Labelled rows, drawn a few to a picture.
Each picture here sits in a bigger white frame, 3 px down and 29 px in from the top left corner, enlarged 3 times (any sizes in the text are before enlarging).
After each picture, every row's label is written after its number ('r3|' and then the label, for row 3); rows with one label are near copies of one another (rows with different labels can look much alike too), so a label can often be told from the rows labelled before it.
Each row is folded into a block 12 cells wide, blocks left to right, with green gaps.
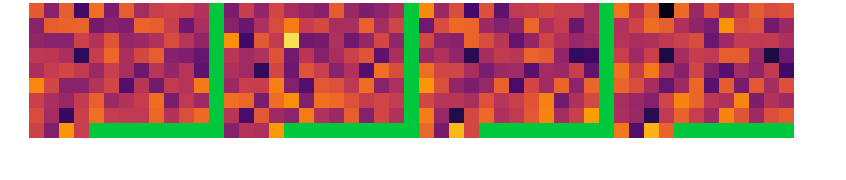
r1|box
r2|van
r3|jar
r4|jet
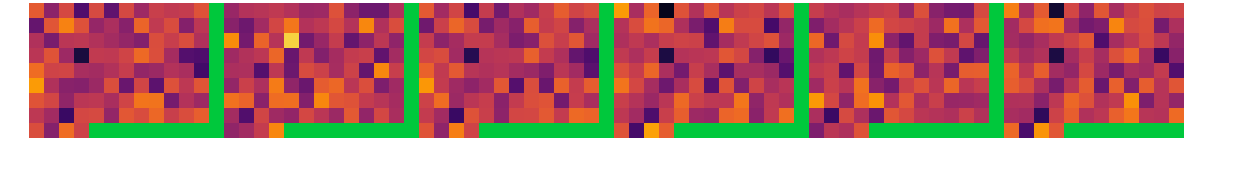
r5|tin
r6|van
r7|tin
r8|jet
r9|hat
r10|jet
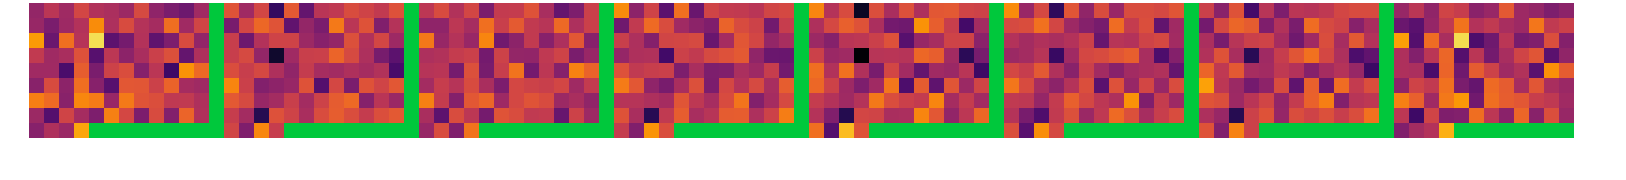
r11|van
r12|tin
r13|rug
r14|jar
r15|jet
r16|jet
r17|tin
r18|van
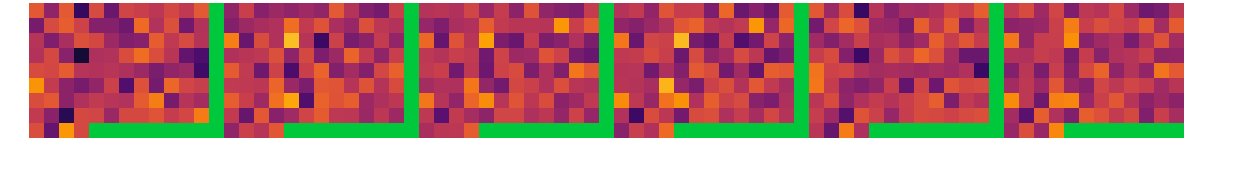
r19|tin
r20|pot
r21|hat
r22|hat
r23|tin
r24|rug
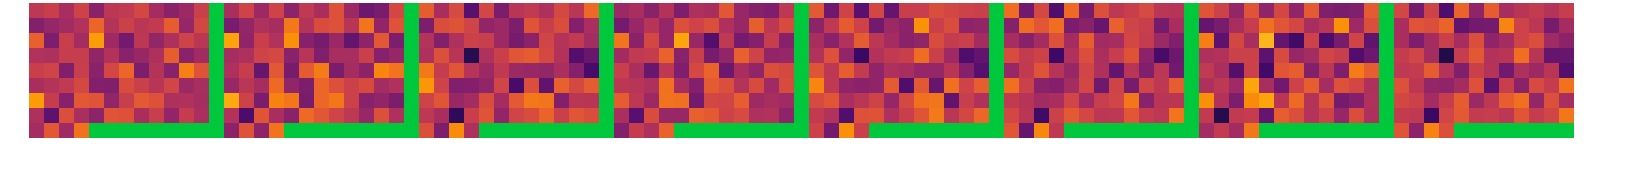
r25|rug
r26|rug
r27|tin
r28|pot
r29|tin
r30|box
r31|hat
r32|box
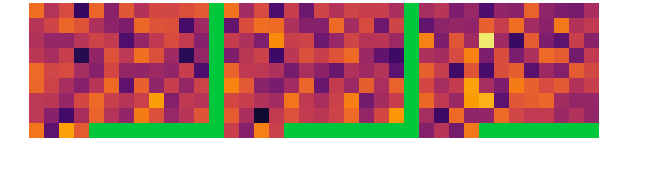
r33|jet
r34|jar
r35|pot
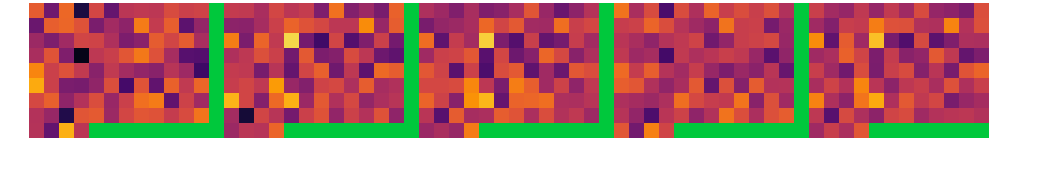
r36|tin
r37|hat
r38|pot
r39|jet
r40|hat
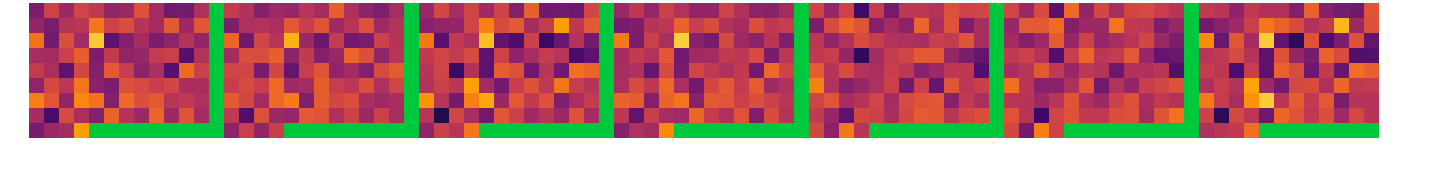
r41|van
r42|pot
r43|hat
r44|van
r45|tin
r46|box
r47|hat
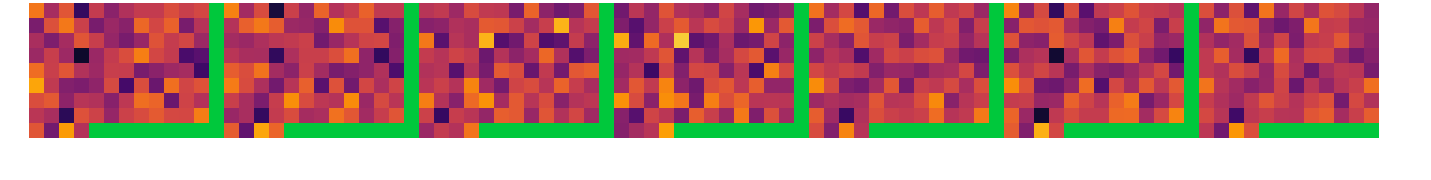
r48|tin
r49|jet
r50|hat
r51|van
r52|jar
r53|jar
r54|box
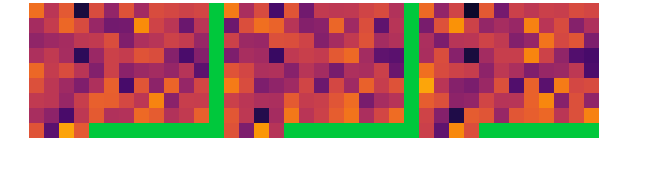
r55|jet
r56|jar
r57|tin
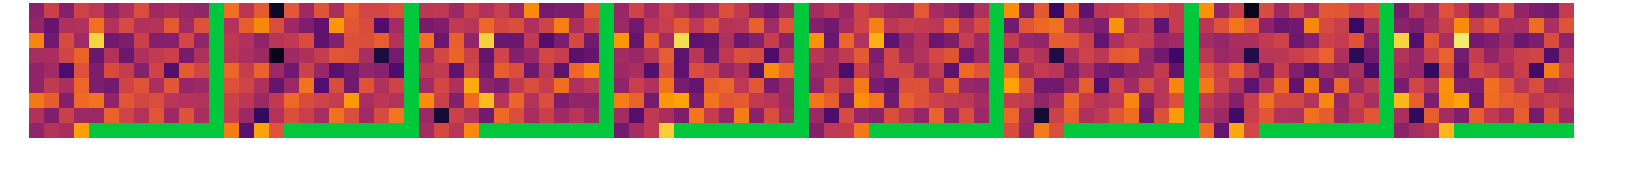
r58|van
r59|jet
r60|hat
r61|van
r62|van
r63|jar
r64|jet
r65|van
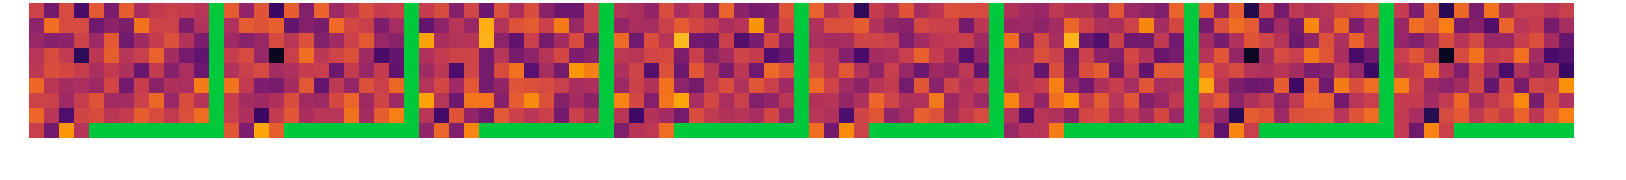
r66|box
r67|box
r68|rug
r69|hat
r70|jet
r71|hat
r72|tin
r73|box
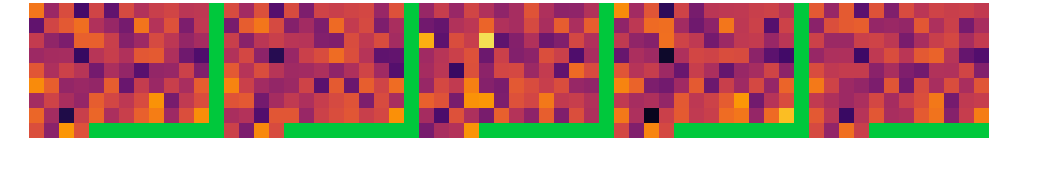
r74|jar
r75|tin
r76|van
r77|jar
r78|jar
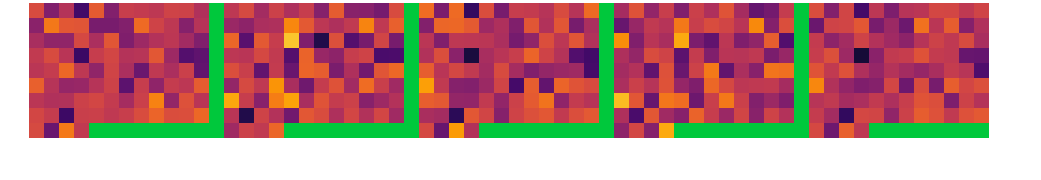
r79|box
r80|hat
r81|tin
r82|rug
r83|tin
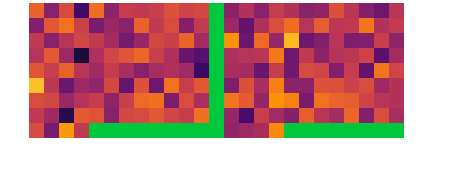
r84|tin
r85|van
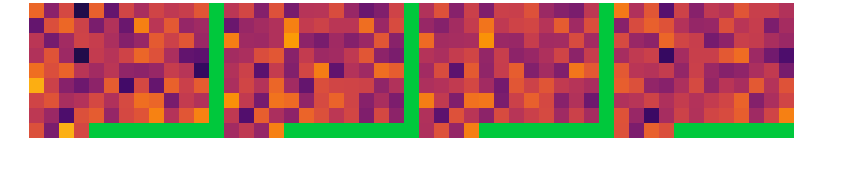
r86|tin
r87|rug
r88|rug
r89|jar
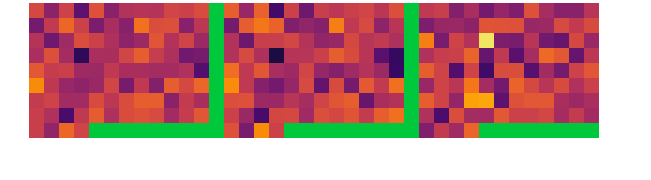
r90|tin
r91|tin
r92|pot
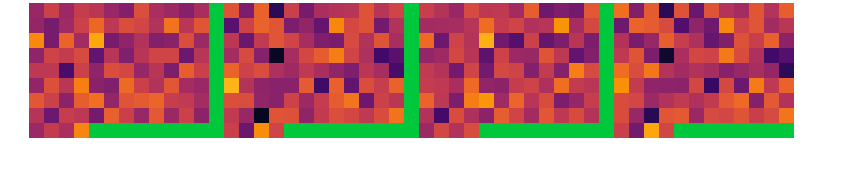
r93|van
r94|tin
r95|hat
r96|tin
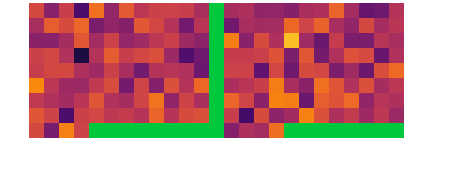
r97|box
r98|pot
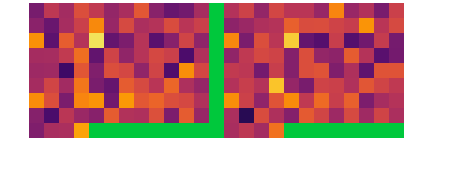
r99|van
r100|hat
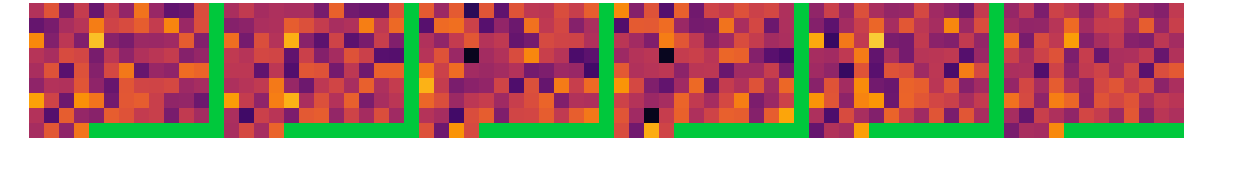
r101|rug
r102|hat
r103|tin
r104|jar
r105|van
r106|van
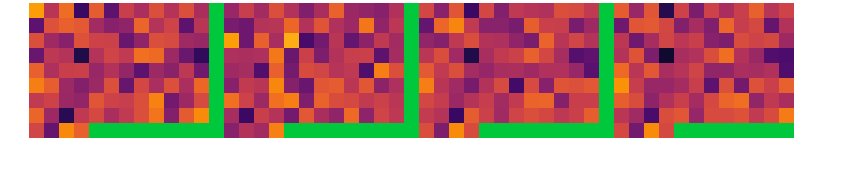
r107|jar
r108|van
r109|tin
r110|tin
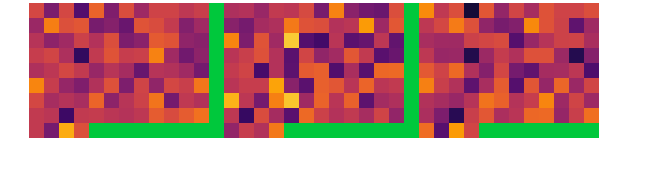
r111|box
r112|hat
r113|jet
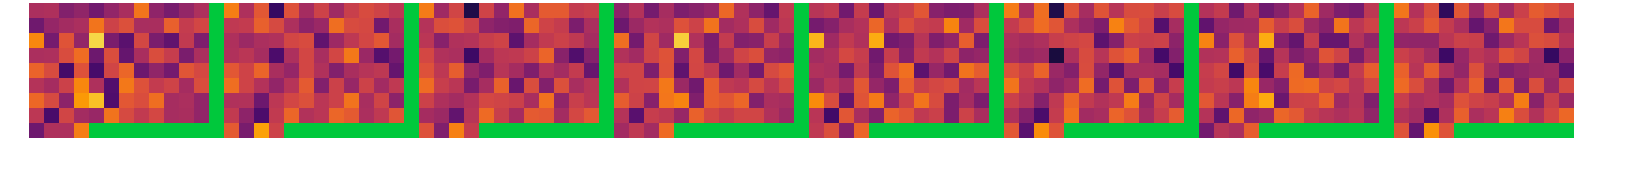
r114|pot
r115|jet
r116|jet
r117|pot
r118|rug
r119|jet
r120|pot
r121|jet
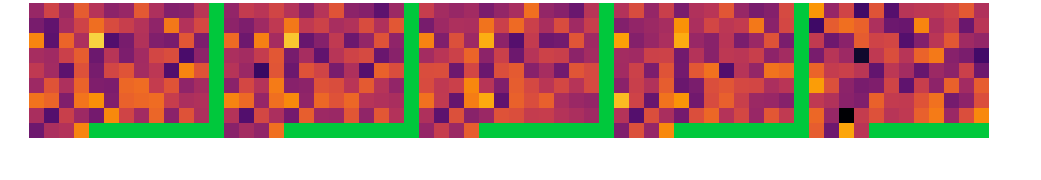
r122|van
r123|van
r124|pot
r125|rug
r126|jar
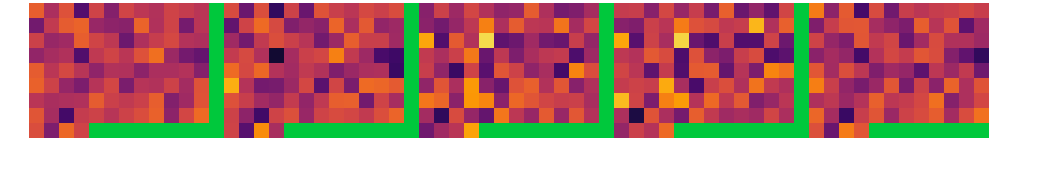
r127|jar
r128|tin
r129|van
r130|hat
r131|jar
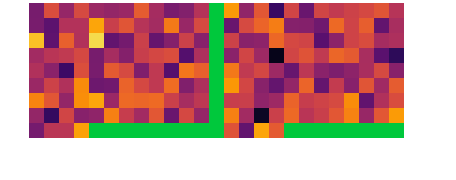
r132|van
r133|jar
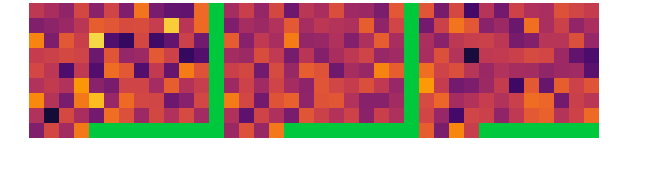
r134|hat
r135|rug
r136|tin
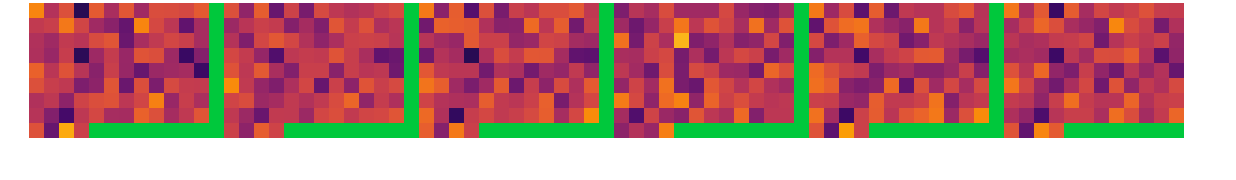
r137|jet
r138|tin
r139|jar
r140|van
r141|jar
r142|jet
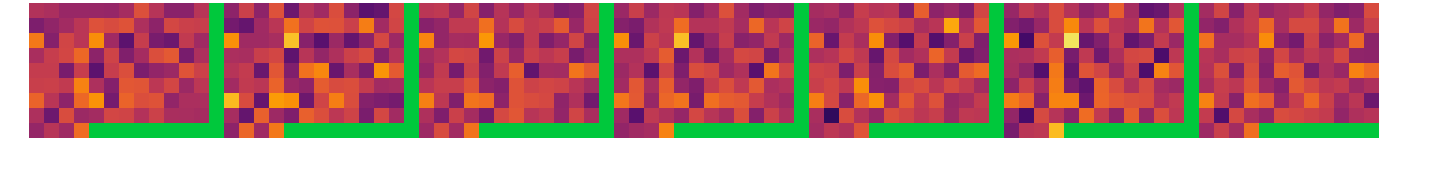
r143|pot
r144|rug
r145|rug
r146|van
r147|hat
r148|van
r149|rug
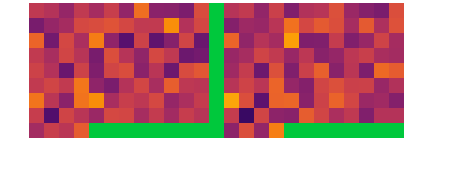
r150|hat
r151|rug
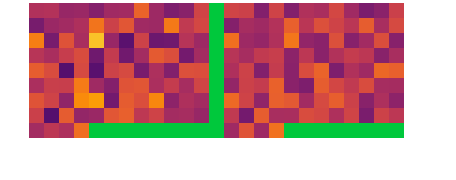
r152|pot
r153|rug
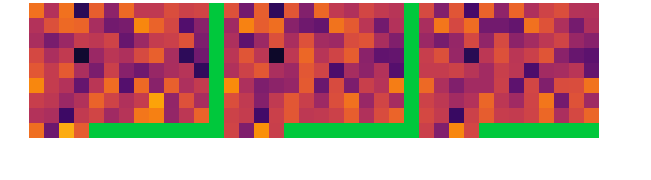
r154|jet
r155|box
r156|box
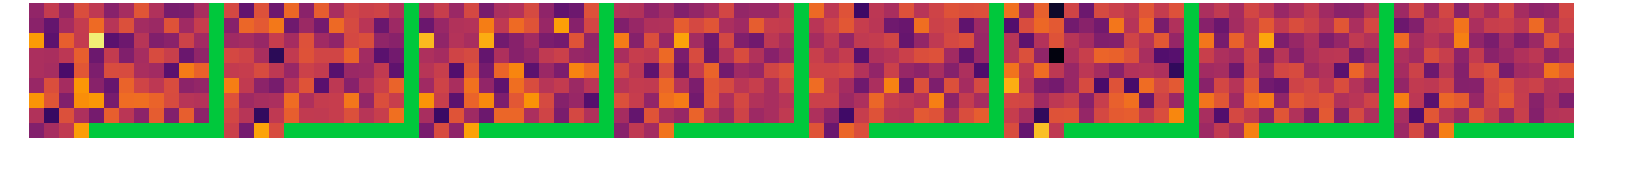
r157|van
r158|box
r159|rug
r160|pot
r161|jet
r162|tin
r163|van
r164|rug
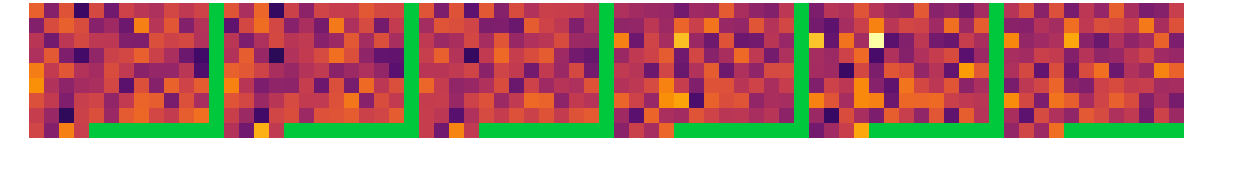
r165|tin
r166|tin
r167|box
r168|pot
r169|van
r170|rug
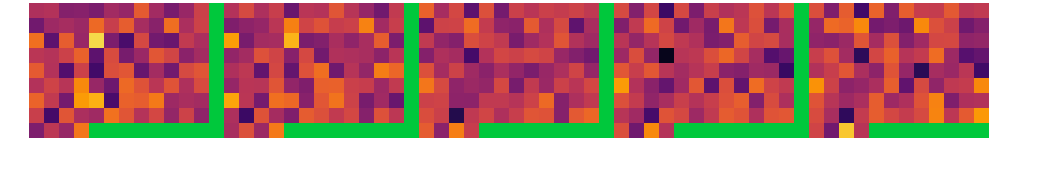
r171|pot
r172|rug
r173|jar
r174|tin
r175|box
